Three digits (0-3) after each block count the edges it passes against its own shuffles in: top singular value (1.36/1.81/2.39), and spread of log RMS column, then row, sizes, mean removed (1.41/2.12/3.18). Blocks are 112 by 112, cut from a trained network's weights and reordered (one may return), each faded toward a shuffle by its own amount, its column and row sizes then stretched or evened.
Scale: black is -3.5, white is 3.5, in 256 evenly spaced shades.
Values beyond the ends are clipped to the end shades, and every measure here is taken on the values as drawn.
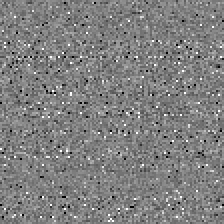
0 0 2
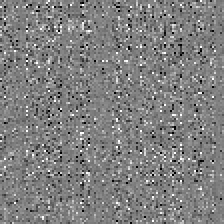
1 3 1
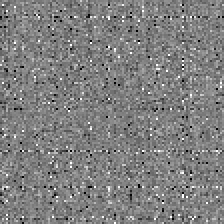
1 2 2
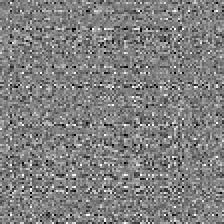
3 2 3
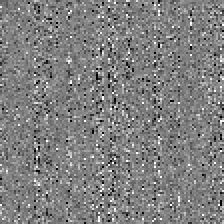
0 3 0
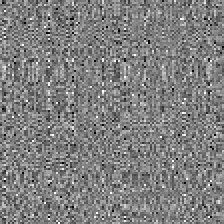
3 2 0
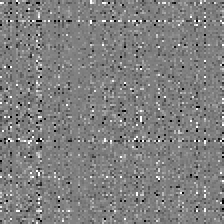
2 3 2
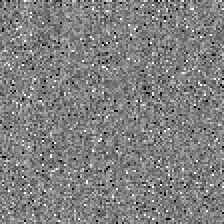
1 1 0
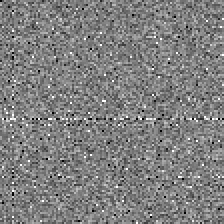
2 0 1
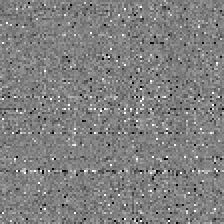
1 1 2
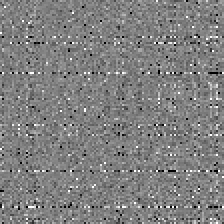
3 2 2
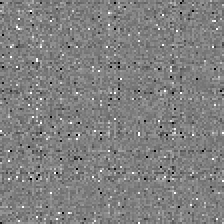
0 2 2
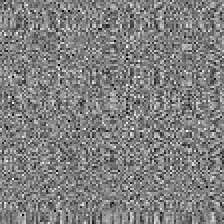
3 1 1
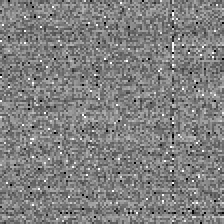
1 1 0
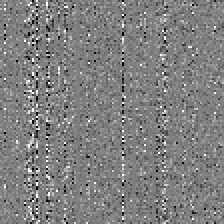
2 3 0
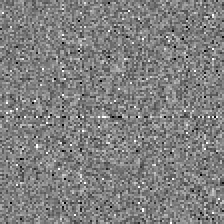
1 1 1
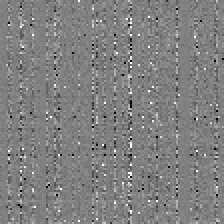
1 3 1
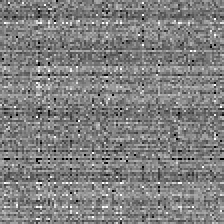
3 2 1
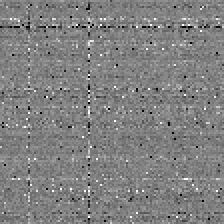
2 1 2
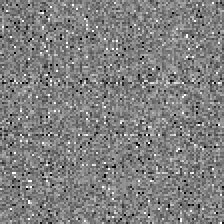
1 1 1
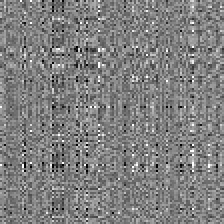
3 3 2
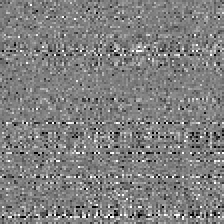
3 1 3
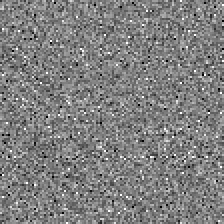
1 0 0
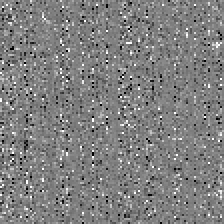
0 3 0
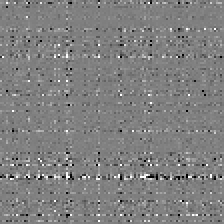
2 2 3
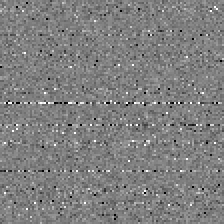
2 0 2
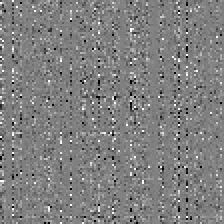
1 3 1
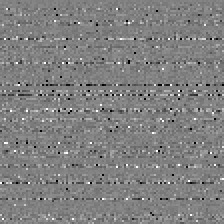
1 0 3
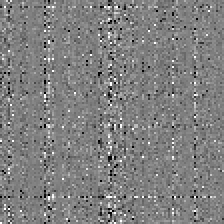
2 3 1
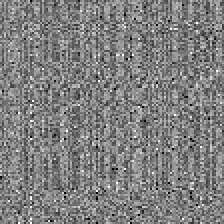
3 1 0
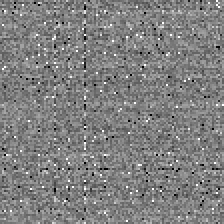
1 1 1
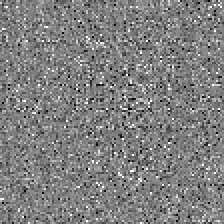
2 1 1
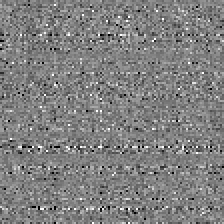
1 1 3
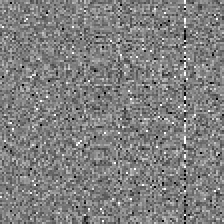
2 1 0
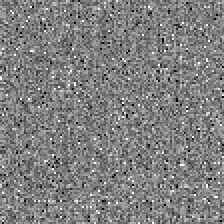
1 0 0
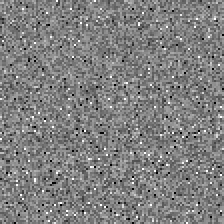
0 0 1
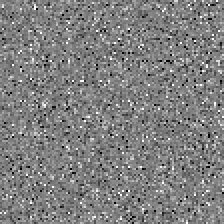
0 1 1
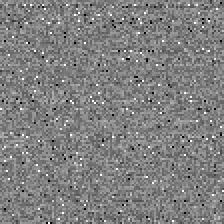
0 0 2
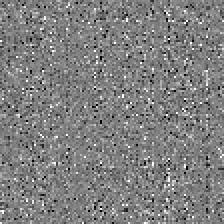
1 2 1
